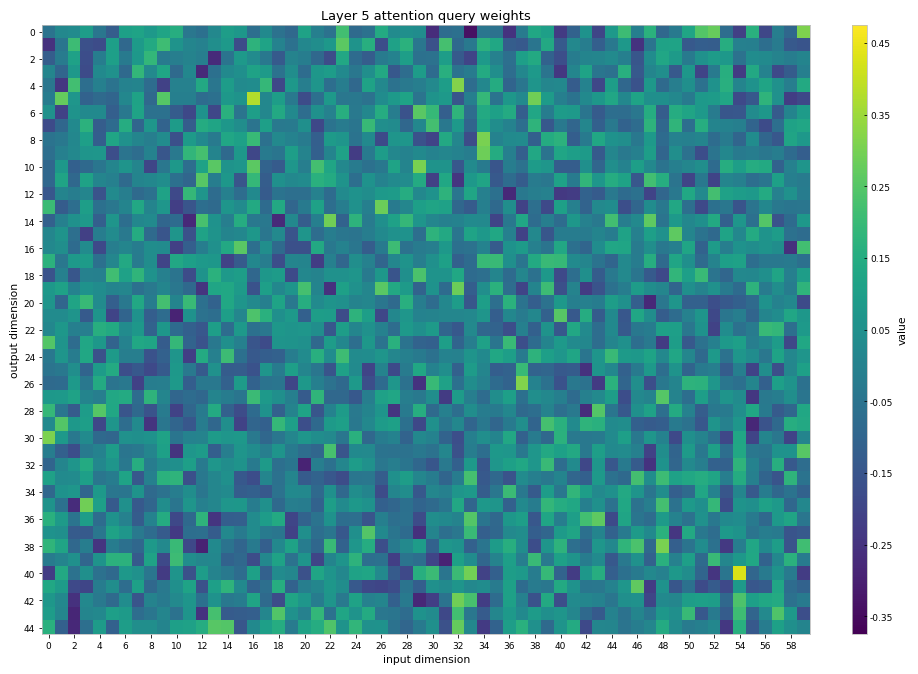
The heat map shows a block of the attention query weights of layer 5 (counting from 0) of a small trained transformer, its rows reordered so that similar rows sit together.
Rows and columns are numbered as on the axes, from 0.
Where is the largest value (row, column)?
40, 54
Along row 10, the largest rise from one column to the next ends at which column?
29
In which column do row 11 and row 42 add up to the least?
30
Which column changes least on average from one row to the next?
28
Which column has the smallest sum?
11
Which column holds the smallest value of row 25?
42
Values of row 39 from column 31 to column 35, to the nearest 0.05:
-0.3 0.1 0.05 -0.1 0
